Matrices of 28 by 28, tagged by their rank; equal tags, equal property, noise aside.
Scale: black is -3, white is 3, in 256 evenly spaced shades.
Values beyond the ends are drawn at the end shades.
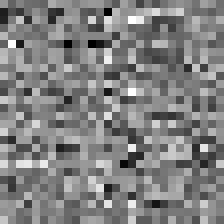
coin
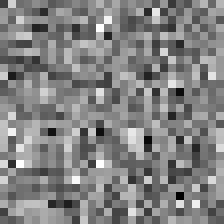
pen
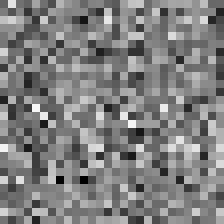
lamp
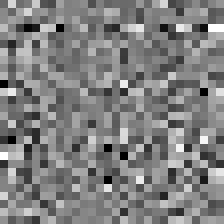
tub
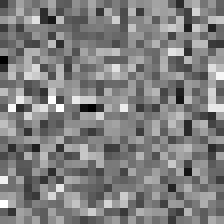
coin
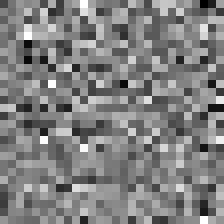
tub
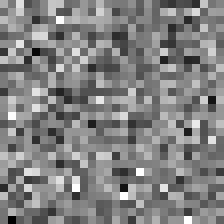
pen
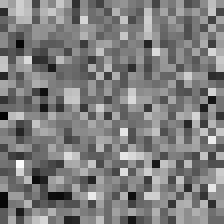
lamp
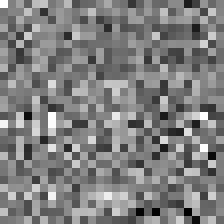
lamp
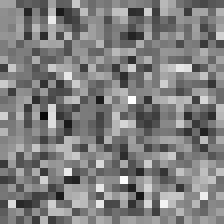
coin
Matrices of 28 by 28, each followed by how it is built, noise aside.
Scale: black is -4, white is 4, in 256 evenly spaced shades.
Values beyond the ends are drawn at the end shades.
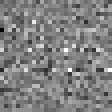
uneven rows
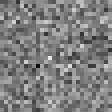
noise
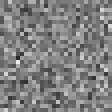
noise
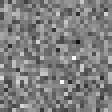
noise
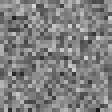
noise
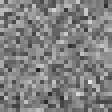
noise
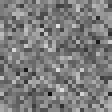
Toeplitz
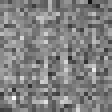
blocks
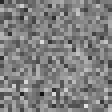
noise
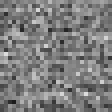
blocks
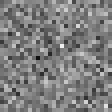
noise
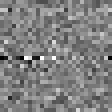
uneven rows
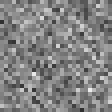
Toeplitz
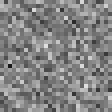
Toeplitz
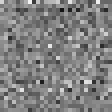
uneven rows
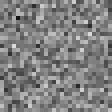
noise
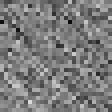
Toeplitz
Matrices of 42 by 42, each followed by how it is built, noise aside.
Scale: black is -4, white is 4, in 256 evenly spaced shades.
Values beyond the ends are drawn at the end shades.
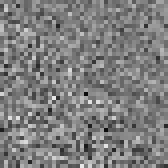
lower triangular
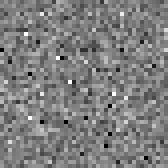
sparse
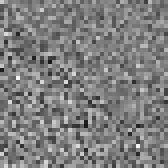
lower triangular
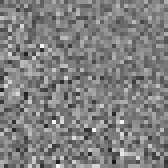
lower triangular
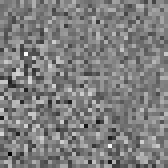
lower triangular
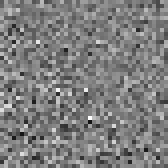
lower triangular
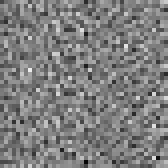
repeating rows
